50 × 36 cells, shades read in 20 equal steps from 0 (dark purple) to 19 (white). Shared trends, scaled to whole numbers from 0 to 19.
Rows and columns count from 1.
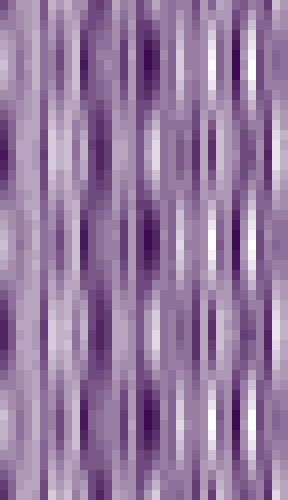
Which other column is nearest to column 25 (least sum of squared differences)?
34
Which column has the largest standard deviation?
27
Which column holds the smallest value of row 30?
13
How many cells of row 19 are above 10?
13
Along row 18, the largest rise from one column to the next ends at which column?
35
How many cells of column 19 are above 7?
17
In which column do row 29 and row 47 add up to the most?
32
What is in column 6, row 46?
7
